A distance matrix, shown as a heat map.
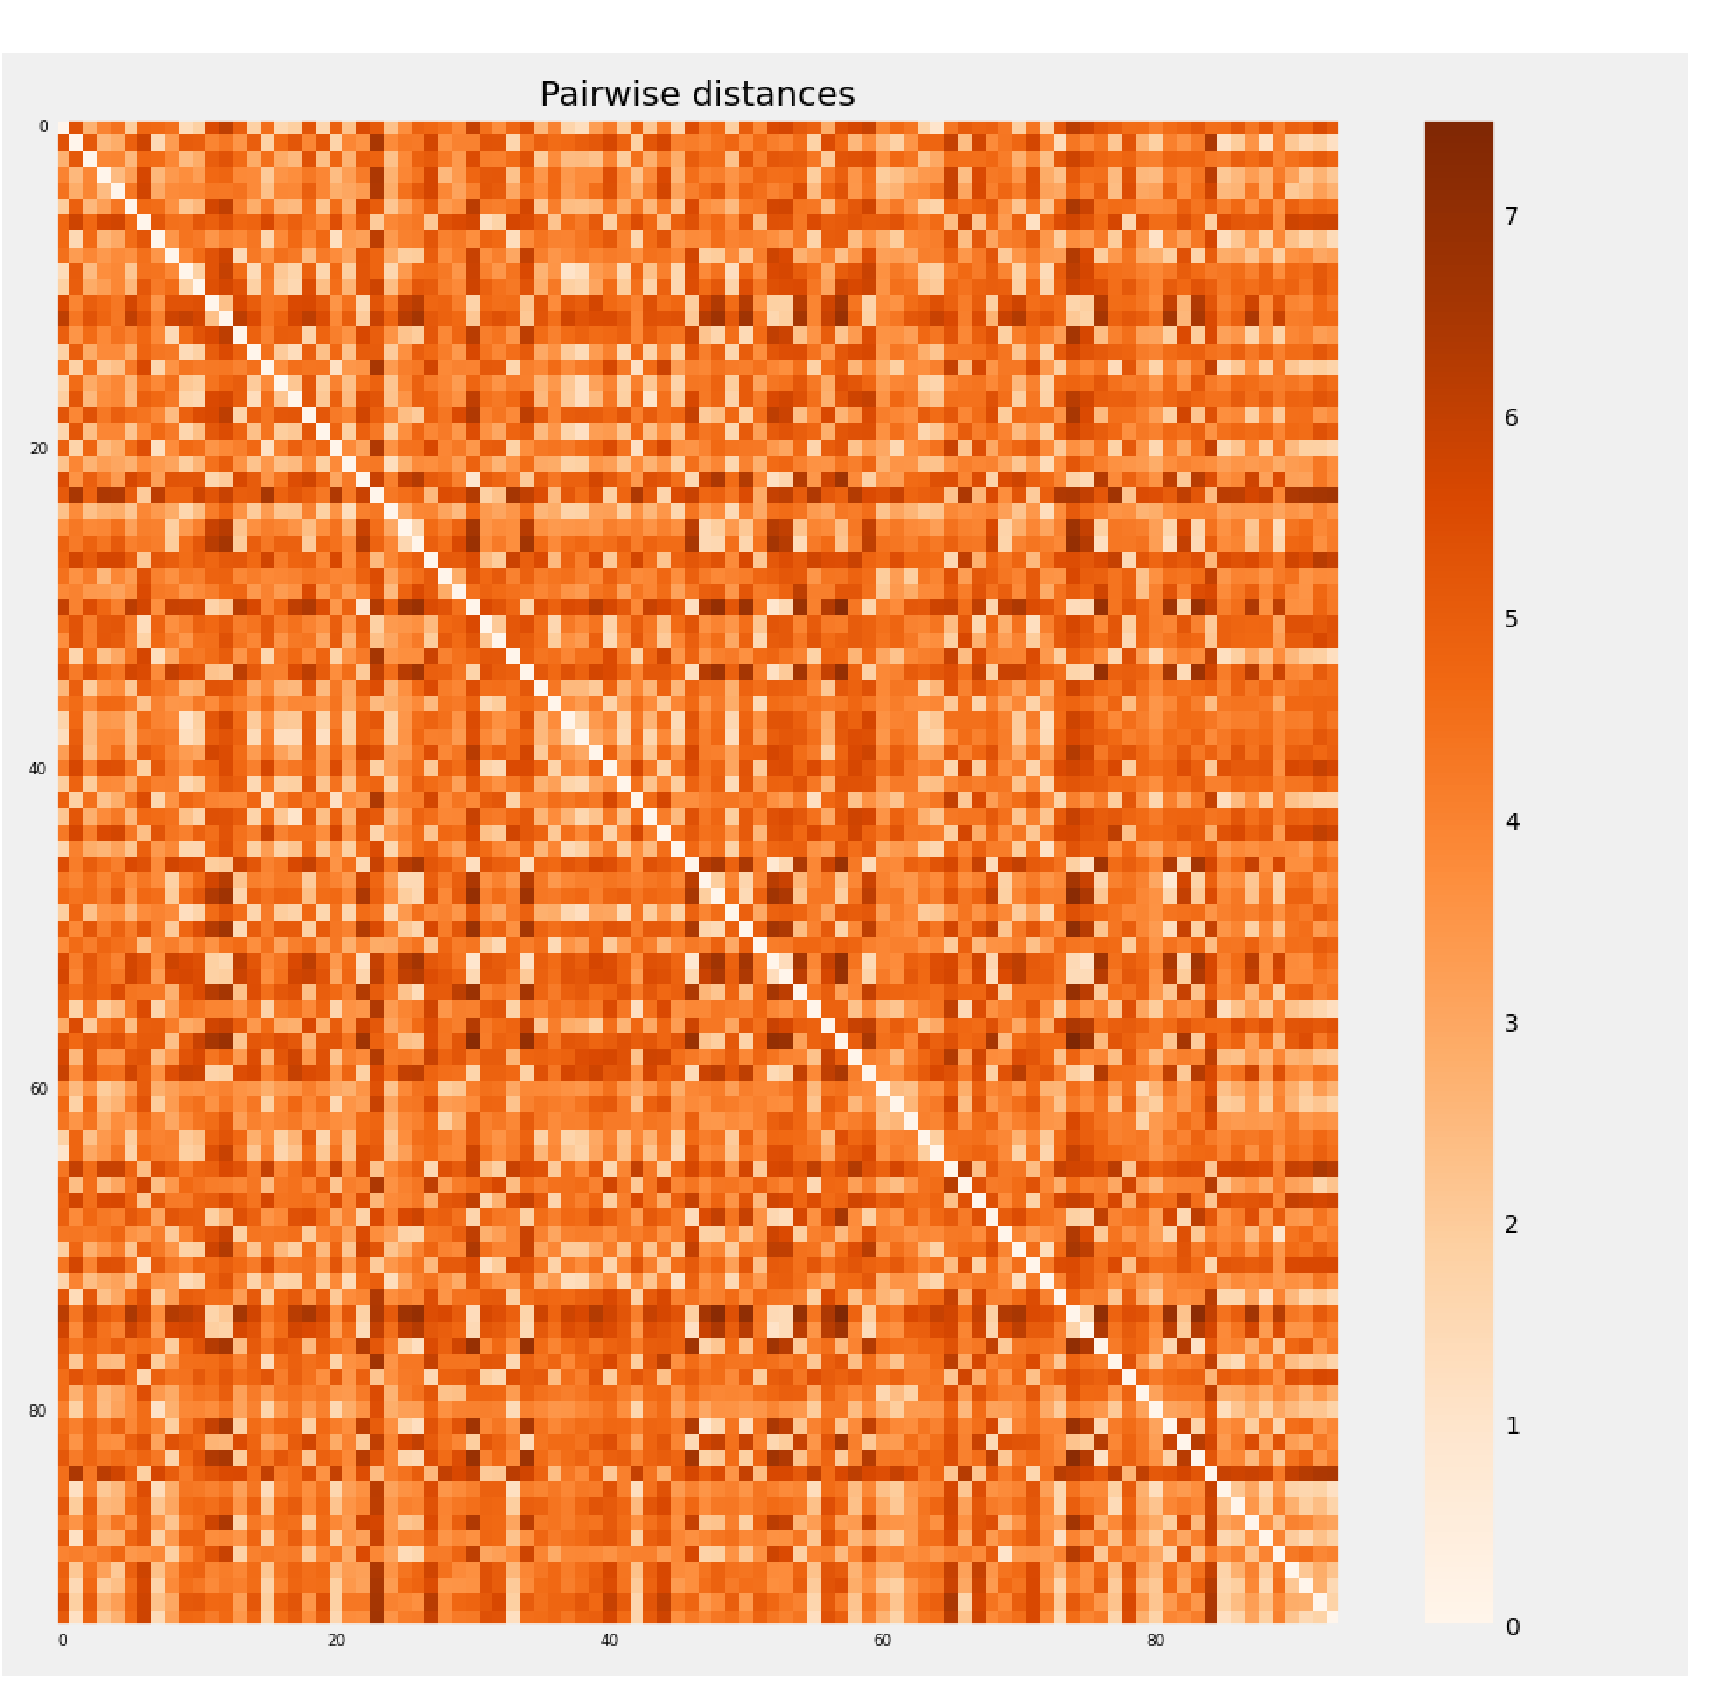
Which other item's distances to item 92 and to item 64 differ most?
0
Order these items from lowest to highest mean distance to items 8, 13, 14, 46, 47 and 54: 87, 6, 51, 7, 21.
87, 21, 7, 51, 6
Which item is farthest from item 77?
23
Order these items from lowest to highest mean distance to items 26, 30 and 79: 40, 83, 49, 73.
73, 83, 49, 40
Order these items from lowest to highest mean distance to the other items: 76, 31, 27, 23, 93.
93, 31, 76, 27, 23
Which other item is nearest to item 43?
17
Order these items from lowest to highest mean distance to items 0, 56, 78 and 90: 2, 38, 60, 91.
38, 2, 60, 91
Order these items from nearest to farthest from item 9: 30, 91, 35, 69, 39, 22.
35, 39, 69, 91, 22, 30
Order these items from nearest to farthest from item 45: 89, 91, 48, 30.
91, 89, 48, 30
